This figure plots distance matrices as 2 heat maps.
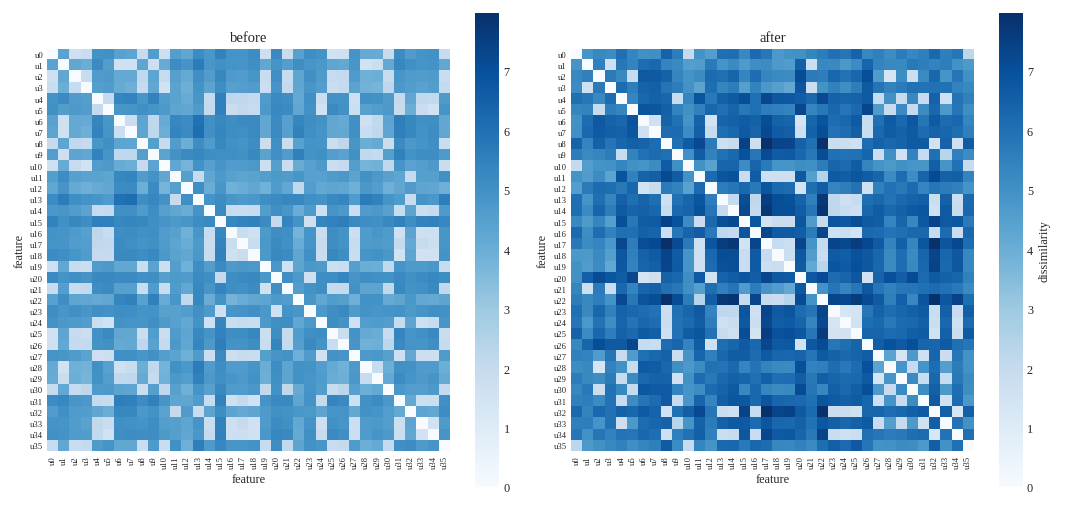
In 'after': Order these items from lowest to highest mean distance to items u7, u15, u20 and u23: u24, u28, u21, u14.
u24, u14, u21, u28
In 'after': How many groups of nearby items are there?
7
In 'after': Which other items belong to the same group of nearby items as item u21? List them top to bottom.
u1, u3
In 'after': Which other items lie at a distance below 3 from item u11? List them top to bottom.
u15, u17, u18, u19, u22
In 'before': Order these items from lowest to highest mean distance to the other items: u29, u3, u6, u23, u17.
u3, u17, u29, u6, u23
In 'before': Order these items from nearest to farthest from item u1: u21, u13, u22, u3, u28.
u28, u3, u21, u22, u13
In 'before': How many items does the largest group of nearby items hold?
11
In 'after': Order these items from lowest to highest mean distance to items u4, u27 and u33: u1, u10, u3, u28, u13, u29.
u29, u28, u10, u1, u3, u13
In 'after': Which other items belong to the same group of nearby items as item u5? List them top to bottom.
u2, u28, u30
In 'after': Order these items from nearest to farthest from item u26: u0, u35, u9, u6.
u6, u0, u35, u9
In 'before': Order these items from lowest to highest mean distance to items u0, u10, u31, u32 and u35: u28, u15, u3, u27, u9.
u3, u27, u28, u9, u15
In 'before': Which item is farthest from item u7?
u13
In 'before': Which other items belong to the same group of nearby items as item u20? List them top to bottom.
u15, u23
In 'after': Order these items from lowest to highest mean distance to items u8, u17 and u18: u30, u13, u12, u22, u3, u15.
u15, u22, u3, u13, u30, u12
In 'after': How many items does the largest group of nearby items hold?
9
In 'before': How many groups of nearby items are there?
6
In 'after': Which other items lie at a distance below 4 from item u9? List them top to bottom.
u4, u27, u29, u31, u33
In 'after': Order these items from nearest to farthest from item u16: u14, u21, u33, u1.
u14, u1, u21, u33
